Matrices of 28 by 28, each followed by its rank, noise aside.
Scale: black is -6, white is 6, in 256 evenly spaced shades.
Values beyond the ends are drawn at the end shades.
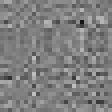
four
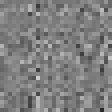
four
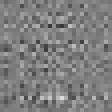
three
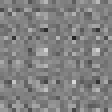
three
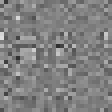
four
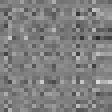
three
